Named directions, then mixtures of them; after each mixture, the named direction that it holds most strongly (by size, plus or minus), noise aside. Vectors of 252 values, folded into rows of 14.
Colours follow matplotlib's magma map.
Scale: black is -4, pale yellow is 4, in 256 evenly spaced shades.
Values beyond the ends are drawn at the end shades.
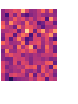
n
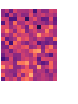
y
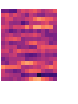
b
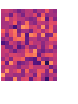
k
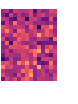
y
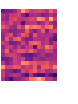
b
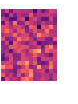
y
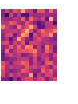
n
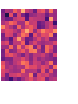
n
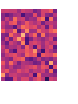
k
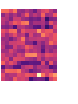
b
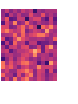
y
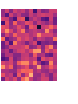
y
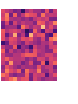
n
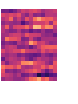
b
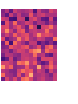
y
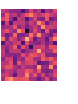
n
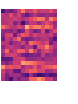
b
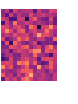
y
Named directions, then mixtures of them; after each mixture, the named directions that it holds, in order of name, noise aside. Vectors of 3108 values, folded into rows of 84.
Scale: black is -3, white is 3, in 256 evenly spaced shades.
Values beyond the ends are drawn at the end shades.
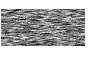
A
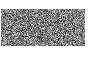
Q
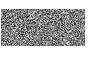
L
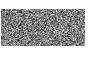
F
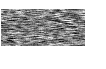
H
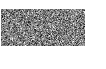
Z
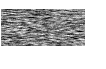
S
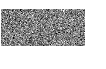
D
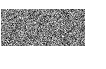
L.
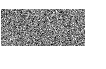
F, Z.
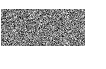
L.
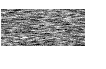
A.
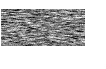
A, S.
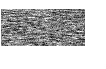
Q, S.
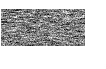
A, L, S.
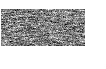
A, Q, S.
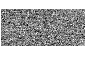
F, S, Z.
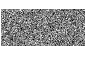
D, Z.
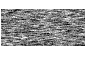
A.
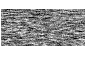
S.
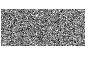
F, Q.
